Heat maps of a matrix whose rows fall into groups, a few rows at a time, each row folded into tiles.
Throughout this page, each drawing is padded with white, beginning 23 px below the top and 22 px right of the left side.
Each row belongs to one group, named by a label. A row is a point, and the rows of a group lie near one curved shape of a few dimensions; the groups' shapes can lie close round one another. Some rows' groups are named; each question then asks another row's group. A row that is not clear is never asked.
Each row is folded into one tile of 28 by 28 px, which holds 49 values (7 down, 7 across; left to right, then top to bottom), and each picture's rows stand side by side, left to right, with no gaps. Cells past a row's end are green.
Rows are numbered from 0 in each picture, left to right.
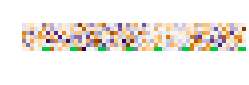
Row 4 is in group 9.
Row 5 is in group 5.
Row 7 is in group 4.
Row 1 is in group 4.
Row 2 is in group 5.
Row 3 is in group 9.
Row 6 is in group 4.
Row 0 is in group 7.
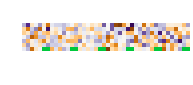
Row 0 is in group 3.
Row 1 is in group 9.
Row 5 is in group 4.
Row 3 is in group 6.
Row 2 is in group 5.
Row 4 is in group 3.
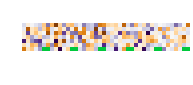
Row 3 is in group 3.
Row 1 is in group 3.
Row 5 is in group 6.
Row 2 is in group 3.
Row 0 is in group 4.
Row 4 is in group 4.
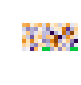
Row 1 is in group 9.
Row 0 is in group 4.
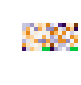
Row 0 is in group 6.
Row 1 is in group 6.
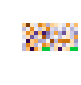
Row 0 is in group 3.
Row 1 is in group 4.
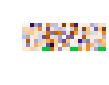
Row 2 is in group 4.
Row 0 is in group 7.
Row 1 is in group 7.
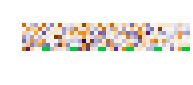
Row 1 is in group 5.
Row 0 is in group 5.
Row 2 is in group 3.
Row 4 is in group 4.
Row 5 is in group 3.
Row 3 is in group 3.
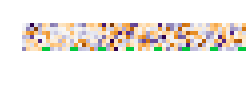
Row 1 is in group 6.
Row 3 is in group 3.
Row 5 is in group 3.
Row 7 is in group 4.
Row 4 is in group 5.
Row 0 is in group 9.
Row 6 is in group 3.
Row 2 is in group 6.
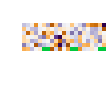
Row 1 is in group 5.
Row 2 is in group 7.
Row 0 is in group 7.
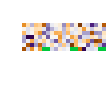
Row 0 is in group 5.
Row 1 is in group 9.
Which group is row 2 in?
5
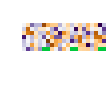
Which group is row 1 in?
4
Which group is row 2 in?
3
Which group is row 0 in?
3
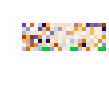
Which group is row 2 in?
7
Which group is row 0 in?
5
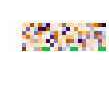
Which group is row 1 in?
4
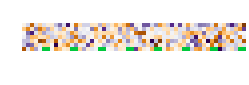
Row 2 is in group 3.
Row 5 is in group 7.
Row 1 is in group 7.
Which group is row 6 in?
9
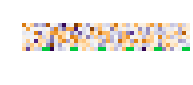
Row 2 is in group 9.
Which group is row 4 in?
4
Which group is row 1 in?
6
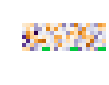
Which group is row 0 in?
4
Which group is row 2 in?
3
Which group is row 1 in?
5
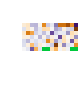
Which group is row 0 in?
3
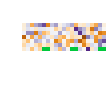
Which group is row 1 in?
3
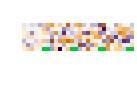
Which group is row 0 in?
7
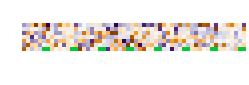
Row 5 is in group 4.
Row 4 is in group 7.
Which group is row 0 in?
7
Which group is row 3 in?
9
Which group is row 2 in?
7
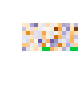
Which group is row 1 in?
4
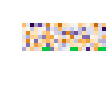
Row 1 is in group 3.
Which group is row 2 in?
4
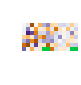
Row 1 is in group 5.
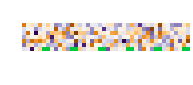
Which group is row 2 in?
7
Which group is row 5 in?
9
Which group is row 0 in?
4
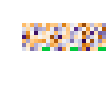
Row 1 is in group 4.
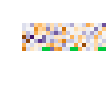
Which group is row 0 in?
4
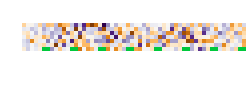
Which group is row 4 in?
7
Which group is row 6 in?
4
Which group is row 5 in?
7
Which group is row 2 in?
6
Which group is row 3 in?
4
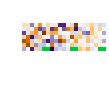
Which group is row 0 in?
9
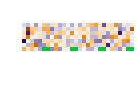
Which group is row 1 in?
9
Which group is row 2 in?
5
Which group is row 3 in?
4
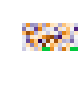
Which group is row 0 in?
9
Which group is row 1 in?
4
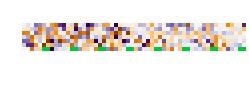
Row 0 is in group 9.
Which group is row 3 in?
9
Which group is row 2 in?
9
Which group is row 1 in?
6
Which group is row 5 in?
7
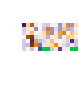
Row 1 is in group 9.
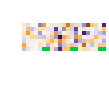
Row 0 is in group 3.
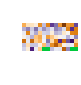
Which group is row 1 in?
6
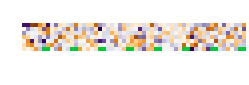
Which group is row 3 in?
9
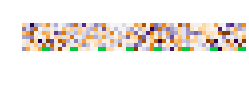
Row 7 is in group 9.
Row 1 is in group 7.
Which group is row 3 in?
7
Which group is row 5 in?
4
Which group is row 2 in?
3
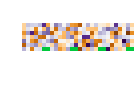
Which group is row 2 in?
5
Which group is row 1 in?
3
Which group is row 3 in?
9
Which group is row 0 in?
7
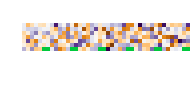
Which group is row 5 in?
5
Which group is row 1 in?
3
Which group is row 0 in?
3
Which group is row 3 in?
6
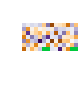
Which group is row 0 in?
4
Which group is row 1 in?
4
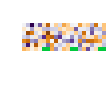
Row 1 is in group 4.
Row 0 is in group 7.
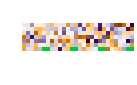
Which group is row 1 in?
4
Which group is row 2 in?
5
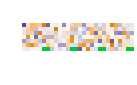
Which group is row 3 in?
3
